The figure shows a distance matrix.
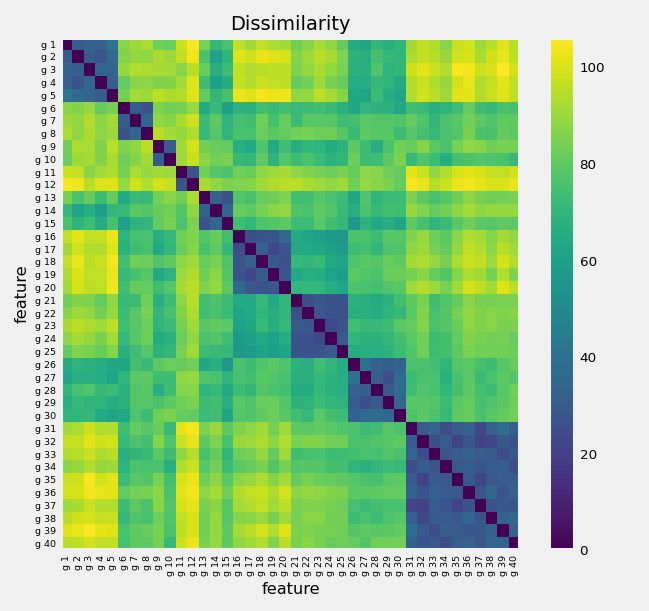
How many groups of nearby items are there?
9
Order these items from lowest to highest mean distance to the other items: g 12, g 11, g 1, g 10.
g 10, g 1, g 11, g 12
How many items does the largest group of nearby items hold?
10
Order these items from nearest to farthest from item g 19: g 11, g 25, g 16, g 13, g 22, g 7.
g 16, g 25, g 22, g 7, g 13, g 11
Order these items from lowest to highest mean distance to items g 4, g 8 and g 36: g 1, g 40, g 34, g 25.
g 34, g 40, g 1, g 25
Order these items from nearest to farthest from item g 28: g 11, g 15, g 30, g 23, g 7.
g 30, g 15, g 23, g 7, g 11
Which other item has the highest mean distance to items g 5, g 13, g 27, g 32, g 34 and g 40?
g 12
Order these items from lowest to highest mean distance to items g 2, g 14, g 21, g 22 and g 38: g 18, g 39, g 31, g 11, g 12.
g 31, g 39, g 18, g 11, g 12
